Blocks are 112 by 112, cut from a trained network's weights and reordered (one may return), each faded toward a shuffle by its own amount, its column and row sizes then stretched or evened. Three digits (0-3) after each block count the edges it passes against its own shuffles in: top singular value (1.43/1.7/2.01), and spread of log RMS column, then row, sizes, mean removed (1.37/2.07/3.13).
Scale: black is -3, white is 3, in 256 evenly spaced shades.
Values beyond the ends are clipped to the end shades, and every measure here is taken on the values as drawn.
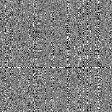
3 3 1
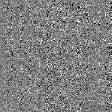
1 3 2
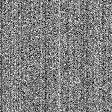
2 0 0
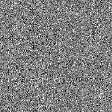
1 2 1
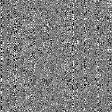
1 3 1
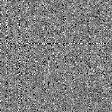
2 2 1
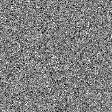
0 1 0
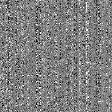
1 3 1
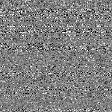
0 0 3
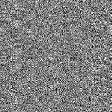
2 2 1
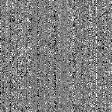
1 3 1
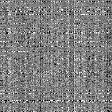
3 1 3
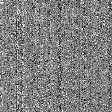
1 2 0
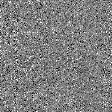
0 2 0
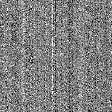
2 2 0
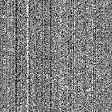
3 2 0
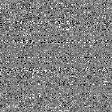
0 2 3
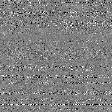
1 1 3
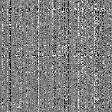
3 3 2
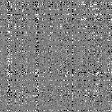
2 3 3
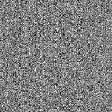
2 2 0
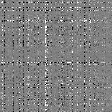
2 3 3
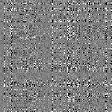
3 3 3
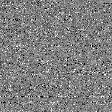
0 0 2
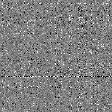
1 2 2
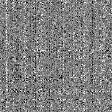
2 2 2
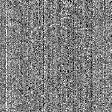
3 2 0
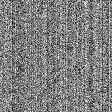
3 0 0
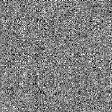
2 2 2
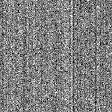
2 1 1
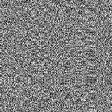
3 1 0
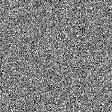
1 1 0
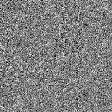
2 1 0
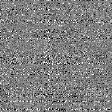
1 2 3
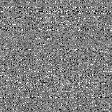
0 0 3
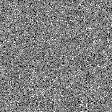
0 1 1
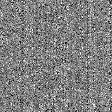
0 2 0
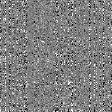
1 3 2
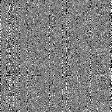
1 3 0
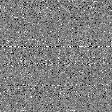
1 1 2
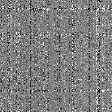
2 3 2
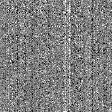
2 2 1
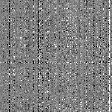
3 3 2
